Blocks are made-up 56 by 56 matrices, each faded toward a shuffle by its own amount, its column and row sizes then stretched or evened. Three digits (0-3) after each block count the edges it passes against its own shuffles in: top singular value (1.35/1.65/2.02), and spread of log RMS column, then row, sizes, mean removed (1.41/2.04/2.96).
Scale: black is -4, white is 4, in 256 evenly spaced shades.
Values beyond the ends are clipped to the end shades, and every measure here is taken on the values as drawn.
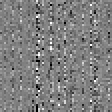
1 3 0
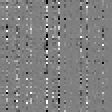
3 3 1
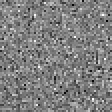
0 0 0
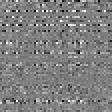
3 1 3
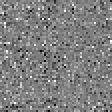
1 1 1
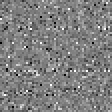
2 0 1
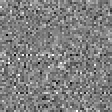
2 0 1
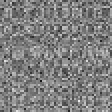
3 0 1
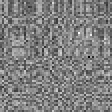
3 1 0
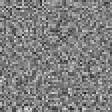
3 0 1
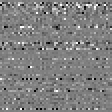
2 0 3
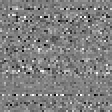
0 0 3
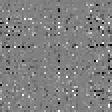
0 2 2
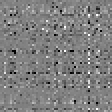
3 2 2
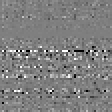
2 1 3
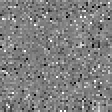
1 0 0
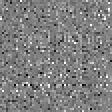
2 0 1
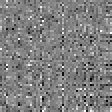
3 2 1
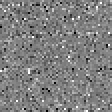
1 0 1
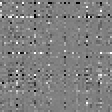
2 2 2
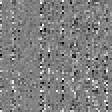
2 3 1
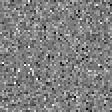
0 0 0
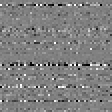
3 0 3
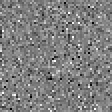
1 1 0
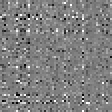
3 2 2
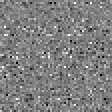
0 0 2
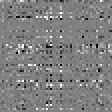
3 2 3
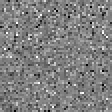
1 1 1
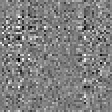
3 2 2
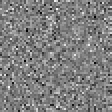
2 1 0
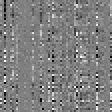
3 3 1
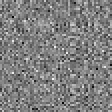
3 0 0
